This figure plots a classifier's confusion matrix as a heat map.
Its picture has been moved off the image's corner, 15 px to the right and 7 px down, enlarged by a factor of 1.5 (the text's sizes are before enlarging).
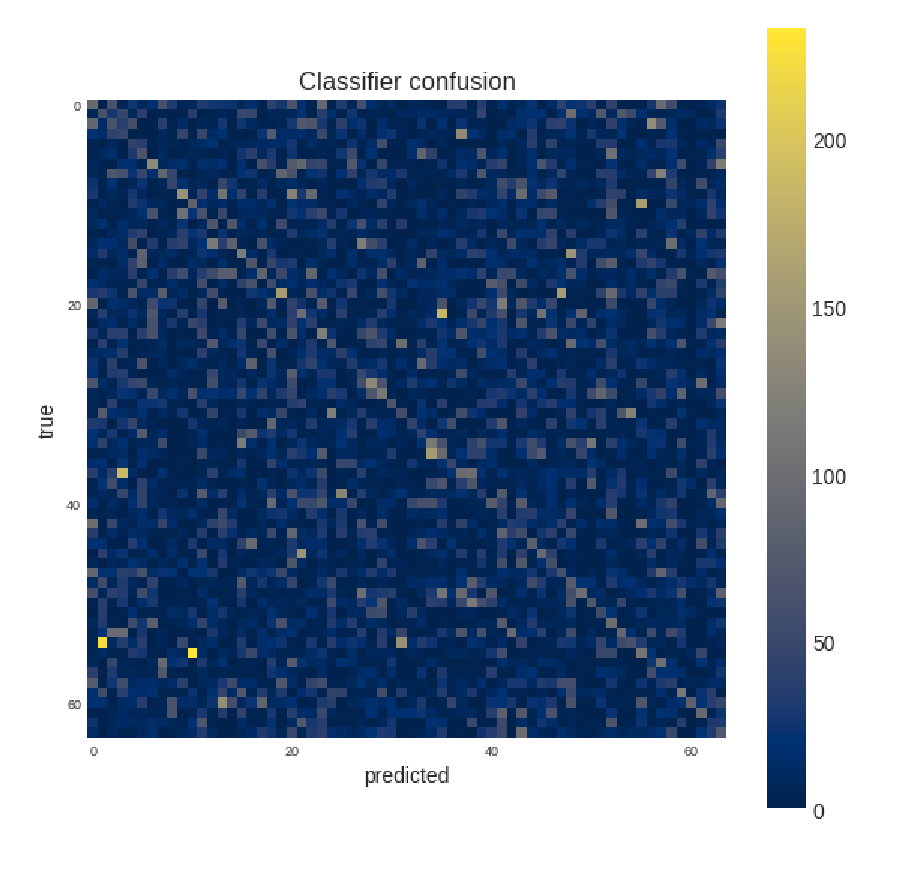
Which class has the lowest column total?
60
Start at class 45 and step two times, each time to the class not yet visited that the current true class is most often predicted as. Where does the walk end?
35
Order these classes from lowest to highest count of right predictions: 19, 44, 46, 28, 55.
46, 44, 55, 28, 19
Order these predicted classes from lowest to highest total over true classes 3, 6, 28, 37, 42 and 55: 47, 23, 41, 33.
33, 47, 41, 23
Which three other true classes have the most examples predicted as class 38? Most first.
50, 37, 48
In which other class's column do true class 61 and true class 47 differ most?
0
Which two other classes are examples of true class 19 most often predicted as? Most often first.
47, 52
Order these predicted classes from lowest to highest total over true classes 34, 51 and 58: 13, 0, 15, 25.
25, 13, 0, 15
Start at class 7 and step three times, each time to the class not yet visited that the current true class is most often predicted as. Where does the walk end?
20
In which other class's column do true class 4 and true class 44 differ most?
16
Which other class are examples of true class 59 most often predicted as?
15
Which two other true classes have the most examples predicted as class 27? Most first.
14, 49
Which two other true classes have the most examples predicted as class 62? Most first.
39, 17
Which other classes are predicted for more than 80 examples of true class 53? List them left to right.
2, 3, 42
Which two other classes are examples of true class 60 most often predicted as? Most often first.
13, 17
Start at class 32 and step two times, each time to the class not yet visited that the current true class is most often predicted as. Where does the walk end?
40
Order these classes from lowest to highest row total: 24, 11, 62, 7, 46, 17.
46, 62, 11, 24, 7, 17
